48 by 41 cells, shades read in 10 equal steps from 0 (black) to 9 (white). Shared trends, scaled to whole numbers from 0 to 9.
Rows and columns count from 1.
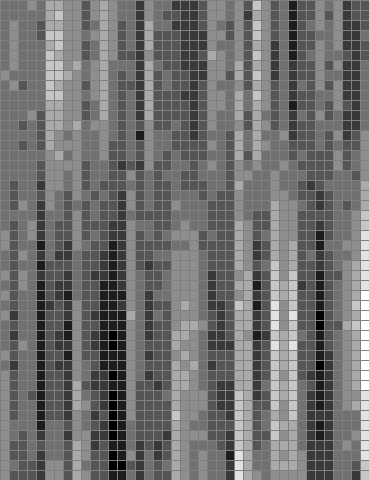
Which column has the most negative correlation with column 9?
3
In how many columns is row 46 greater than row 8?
16
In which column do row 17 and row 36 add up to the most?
41
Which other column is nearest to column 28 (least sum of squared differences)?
20
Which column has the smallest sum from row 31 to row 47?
13
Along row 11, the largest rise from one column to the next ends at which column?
17
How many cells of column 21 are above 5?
6
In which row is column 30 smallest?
34
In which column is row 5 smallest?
33
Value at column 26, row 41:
2
